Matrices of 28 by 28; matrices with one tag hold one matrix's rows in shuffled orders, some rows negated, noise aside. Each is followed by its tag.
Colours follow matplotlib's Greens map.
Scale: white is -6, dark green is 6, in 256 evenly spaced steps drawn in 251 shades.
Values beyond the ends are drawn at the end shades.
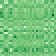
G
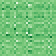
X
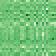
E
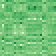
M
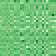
E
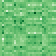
M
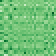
G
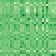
E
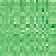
E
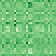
X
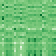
M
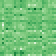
M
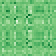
X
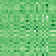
E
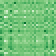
G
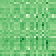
E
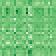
X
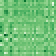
G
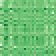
G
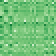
G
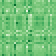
X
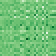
E
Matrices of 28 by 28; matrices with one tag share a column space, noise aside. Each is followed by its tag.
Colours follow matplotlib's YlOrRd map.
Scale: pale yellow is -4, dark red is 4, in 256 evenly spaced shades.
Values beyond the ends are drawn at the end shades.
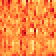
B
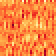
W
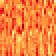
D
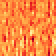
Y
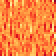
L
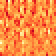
B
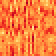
D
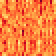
B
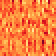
B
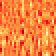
Y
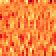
W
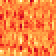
W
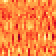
W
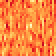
L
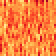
L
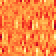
W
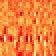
Y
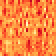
B
